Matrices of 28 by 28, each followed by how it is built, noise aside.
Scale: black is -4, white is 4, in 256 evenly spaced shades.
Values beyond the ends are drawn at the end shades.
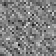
Toeplitz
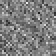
Toeplitz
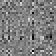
low rank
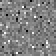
sparse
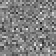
low rank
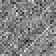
Hankel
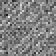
Hankel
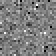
sparse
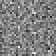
repeating rows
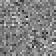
block diagonal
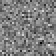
noise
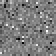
sparse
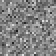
Hankel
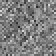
Hankel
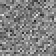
Hankel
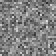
noise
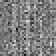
blocks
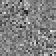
block diagonal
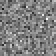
noise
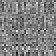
low rank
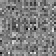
low rank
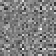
low rank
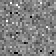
sparse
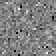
sparse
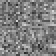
low rank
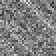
Toeplitz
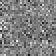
low rank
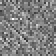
Toeplitz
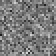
Toeplitz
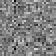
low rank
